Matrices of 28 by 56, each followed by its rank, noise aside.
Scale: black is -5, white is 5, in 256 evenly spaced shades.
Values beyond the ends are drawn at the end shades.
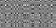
two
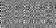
three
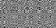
four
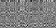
three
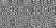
four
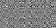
four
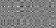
three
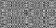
three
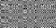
three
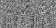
six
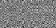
six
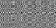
three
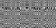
two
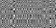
two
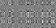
two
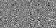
six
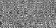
six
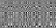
two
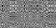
four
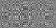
three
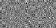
six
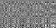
three
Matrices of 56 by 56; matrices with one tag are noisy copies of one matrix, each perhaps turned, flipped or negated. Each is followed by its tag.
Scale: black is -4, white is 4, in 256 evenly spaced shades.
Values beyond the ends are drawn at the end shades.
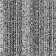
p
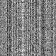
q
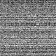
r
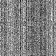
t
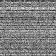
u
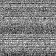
p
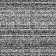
t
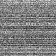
r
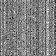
u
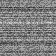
q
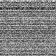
u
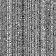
q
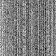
r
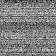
p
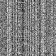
q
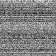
p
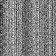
p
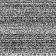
p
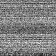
p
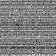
u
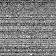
r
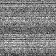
p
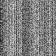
p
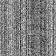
t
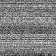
p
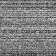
r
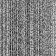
r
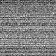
r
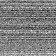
r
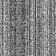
t
